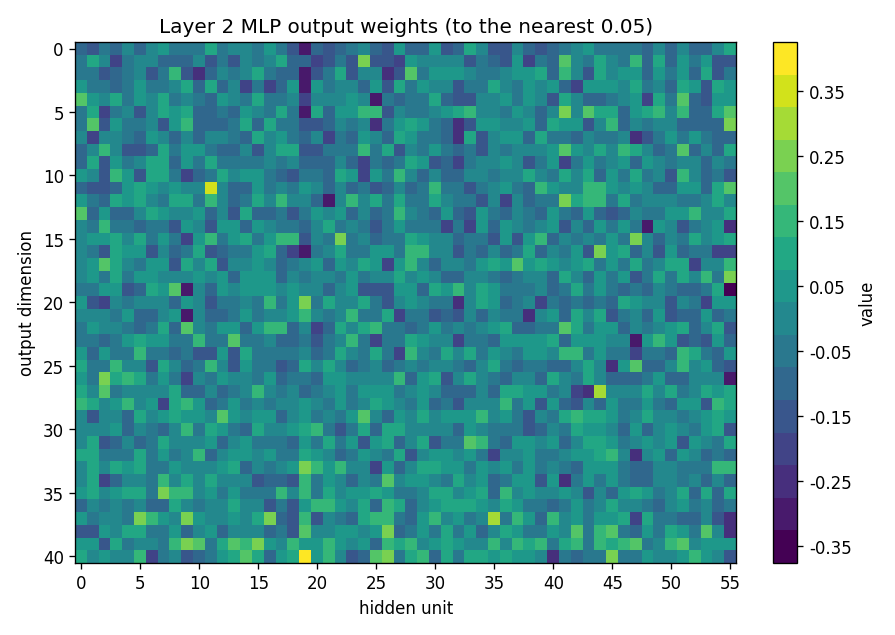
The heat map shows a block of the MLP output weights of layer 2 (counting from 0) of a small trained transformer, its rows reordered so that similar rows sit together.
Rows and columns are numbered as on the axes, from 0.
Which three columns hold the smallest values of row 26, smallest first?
55, 9, 31
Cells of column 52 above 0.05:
4
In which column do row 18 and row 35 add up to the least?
43
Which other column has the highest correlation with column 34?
21
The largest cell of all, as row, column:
40, 19
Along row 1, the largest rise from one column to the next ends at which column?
24
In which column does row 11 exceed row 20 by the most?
11
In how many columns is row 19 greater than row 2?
24
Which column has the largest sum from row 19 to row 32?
44
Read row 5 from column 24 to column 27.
0.15 0.15 -0.15 0
